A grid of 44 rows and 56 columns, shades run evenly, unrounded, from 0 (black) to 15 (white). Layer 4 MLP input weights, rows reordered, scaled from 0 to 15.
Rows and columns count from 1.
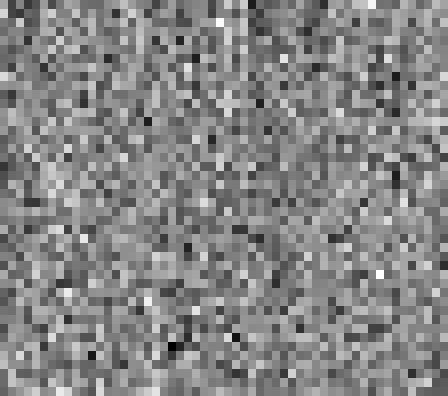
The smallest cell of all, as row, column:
39, 22
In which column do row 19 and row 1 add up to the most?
46
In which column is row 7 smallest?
25
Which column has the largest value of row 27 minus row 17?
16
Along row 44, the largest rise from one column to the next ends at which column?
13
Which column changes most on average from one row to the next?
9
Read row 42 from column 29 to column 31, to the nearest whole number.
5 3 4
